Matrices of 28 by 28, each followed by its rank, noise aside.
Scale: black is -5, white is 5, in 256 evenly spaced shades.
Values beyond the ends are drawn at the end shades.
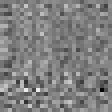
four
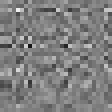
three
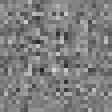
six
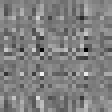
two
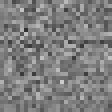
eight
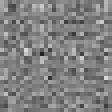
four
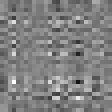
two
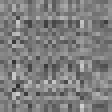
three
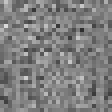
six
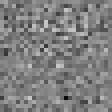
six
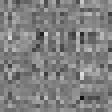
three
